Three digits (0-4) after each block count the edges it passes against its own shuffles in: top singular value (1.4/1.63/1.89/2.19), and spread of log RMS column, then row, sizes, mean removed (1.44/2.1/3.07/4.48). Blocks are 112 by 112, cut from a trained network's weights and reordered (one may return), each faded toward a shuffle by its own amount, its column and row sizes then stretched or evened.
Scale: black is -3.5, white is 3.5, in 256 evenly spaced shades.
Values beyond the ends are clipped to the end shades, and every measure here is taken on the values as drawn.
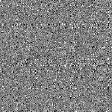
3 2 2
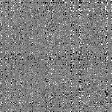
1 3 2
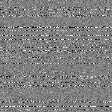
2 0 4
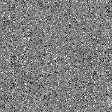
0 2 1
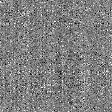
1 0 2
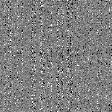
0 3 0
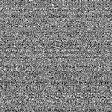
3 0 2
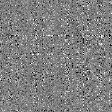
1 3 2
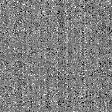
1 1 2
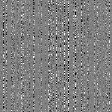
2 4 0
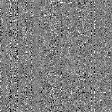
1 3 1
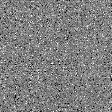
0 1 0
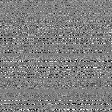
3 0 4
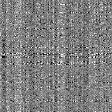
4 1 3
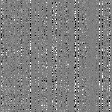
3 4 1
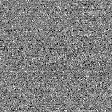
2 0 1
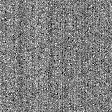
2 0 0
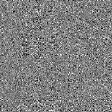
3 2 2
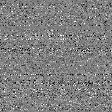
0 0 3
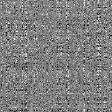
3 3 1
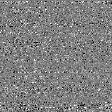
0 1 3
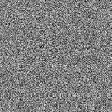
4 1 0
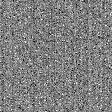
1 0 0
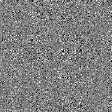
2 2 2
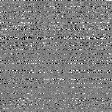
0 1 4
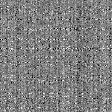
3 0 3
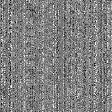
4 3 0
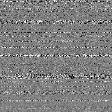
2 0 4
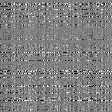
4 0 4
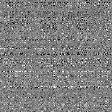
3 2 3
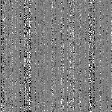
2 4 1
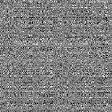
4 2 2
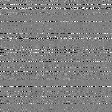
3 1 4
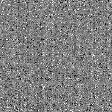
0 0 2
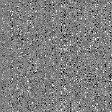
0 3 0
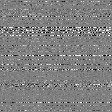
4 0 4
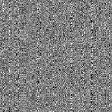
4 3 0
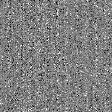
0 2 1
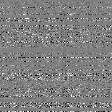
1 0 4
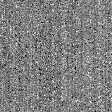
1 1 0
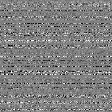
3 0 4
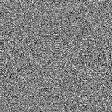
3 0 1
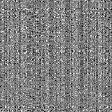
4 0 3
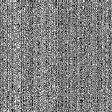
4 2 1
